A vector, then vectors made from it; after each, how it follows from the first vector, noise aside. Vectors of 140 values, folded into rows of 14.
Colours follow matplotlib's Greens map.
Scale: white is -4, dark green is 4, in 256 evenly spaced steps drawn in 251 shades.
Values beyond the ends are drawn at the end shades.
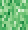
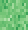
reversed, shrunk.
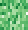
wrapped around.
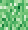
wrapped around.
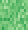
reversed, negated, shrunk.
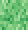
reversed, negated, shrunk.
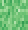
shrunk.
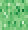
negated, partly zeroed.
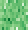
reversed, negated, partly zeroed.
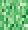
wrapped around.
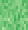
reversed, shrunk.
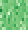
negated, partly zeroed.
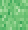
shrunk.
